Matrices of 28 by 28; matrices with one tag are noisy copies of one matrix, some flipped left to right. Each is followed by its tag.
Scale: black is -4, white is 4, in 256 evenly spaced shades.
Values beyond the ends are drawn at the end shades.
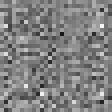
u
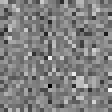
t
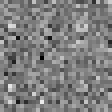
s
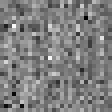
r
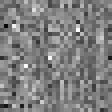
r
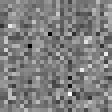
u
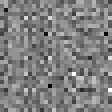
t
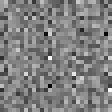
t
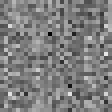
u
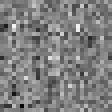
r
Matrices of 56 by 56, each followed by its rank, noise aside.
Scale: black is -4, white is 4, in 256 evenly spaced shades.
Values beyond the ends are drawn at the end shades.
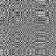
three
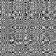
four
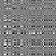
two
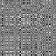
four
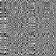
four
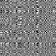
three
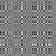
one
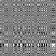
two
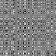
three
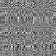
four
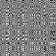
three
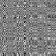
three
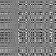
two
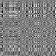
three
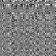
three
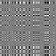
one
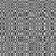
two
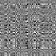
three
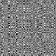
four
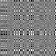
one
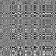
two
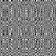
three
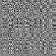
four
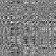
four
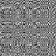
four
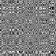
four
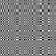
one
